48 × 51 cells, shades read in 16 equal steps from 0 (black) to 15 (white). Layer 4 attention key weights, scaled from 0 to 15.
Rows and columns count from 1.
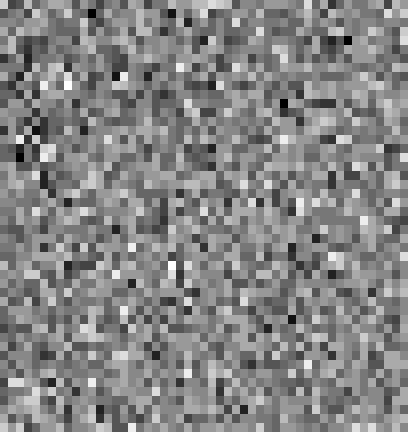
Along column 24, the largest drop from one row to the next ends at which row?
35
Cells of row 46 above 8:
25
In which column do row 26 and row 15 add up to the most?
41
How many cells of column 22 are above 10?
5
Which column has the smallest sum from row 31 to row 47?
9
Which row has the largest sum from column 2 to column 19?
24
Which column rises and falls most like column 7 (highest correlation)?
23
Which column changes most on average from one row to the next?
42
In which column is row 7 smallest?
4
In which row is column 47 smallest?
33
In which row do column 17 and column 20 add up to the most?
28
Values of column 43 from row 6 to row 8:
6 8 9
